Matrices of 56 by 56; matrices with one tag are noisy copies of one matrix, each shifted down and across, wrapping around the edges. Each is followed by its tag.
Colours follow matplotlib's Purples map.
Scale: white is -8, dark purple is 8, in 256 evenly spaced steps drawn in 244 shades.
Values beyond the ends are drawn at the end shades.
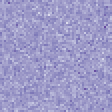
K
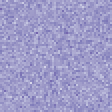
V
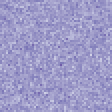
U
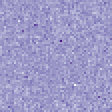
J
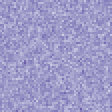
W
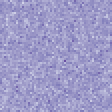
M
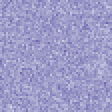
M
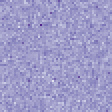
K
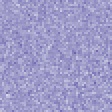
V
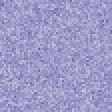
U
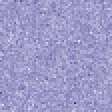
U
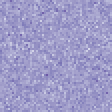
U
